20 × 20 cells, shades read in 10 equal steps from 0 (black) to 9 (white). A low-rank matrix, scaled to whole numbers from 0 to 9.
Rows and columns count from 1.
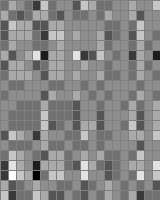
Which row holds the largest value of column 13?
6
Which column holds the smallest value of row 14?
5
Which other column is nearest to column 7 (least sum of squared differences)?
8
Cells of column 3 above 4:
12
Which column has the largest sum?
2
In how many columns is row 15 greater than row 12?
4
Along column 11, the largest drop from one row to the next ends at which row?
19
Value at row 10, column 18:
6
